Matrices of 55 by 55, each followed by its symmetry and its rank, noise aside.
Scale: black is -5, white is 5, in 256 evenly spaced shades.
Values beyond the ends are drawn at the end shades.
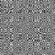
antisymmetric, rank four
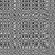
no symmetry, rank two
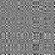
antisymmetric, rank two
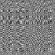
no symmetry, rank three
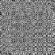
symmetric, rank four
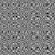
no symmetry, rank three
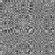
symmetric, rank four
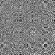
symmetric, rank four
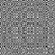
symmetric, rank three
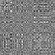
symmetric, rank three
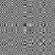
symmetric, rank two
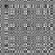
symmetric, rank two
